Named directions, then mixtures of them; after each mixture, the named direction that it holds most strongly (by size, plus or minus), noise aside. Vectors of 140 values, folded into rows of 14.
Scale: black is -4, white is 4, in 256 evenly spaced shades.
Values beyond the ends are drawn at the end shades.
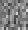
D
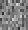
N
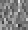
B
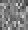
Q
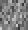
N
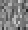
D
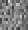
N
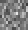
Q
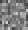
Q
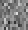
D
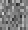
N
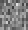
N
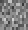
N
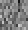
B
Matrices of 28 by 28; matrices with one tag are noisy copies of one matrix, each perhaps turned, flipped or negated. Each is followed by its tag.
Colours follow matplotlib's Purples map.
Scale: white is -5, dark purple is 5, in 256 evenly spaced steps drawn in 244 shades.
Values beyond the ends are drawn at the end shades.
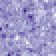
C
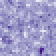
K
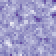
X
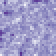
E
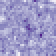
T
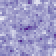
T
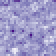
K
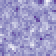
X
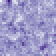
X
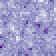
C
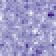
K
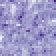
E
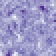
X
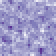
K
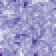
E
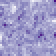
E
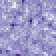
K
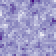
E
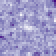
T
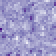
C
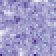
E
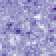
C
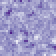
X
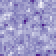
K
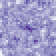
T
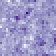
C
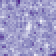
T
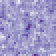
T
